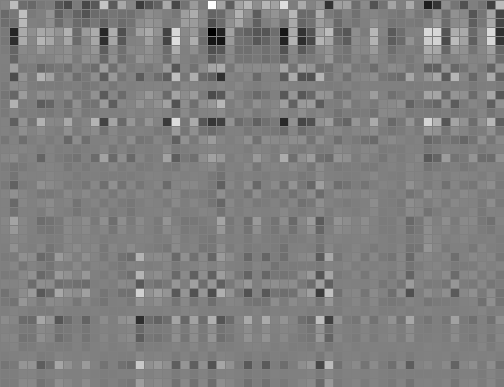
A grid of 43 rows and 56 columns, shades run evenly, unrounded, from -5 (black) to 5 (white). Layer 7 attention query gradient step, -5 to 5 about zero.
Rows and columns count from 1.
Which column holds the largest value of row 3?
3
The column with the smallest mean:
24
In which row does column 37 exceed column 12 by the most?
4
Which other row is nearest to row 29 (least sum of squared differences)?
31
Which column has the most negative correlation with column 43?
38
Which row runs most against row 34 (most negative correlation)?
39
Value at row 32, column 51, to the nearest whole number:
1
